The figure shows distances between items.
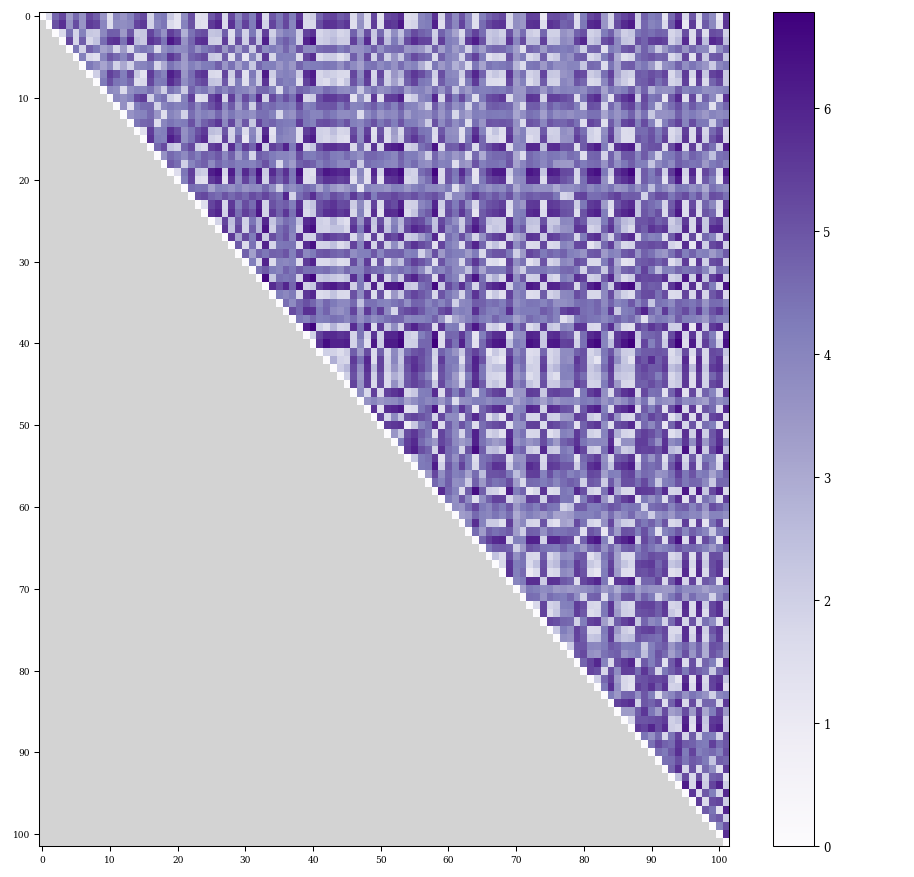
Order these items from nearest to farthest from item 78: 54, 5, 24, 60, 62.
60, 62, 5, 54, 24
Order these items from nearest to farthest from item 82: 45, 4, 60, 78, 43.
45, 43, 78, 60, 4
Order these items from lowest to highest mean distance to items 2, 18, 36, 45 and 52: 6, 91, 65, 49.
49, 6, 91, 65
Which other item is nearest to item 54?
50
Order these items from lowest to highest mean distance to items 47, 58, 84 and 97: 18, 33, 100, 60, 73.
100, 33, 18, 73, 60
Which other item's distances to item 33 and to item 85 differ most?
52
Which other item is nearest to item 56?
29
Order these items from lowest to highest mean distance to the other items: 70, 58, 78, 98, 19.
98, 70, 58, 78, 19
